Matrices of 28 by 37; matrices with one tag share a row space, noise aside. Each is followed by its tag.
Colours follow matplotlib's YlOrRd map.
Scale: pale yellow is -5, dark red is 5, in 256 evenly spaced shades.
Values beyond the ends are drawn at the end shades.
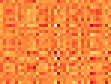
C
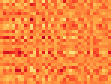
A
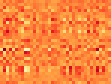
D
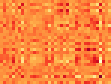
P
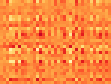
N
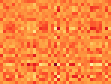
C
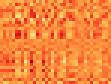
A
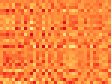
A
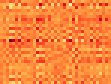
N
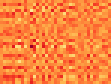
A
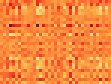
N
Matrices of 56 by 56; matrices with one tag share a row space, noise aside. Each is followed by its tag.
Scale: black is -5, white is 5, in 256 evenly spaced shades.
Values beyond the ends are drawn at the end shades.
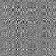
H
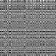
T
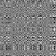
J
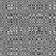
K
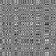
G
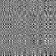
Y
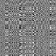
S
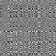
K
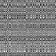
T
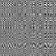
Y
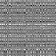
T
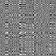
S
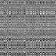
T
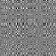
H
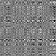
J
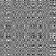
J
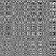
J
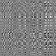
Y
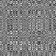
K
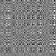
J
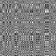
G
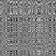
K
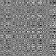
J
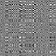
S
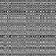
T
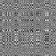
G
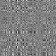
H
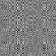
H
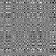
J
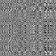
Y
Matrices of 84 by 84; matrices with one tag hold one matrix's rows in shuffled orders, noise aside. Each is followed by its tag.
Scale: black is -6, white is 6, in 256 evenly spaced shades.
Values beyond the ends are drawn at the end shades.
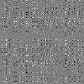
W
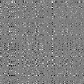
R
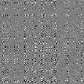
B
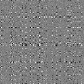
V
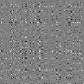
V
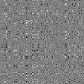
W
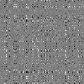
W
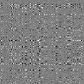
V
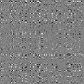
V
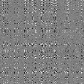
B
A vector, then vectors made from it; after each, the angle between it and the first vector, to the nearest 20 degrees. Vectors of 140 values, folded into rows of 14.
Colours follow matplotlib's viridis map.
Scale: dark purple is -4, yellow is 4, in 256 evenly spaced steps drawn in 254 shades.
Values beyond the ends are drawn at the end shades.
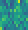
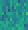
100 degrees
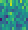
120 degrees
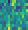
100 degrees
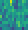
100 degrees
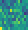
60 degrees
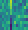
100 degrees
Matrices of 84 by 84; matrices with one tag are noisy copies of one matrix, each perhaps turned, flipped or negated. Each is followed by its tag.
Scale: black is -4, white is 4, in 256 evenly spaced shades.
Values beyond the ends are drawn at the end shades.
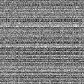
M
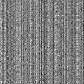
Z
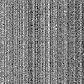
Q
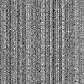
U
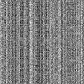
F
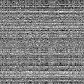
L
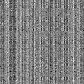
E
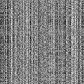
L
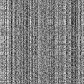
L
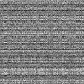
E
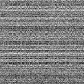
U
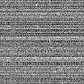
M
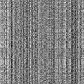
L
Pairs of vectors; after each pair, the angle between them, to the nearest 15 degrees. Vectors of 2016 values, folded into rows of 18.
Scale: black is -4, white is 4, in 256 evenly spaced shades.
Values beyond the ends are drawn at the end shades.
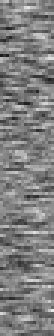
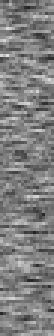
165 degrees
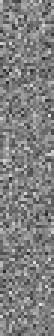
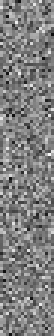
30 degrees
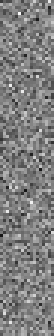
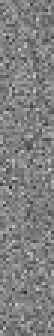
120 degrees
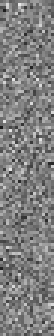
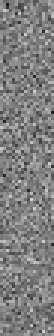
135 degrees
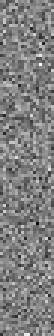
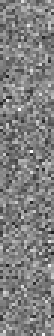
75 degrees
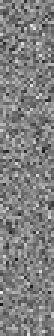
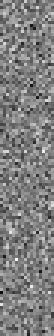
165 degrees
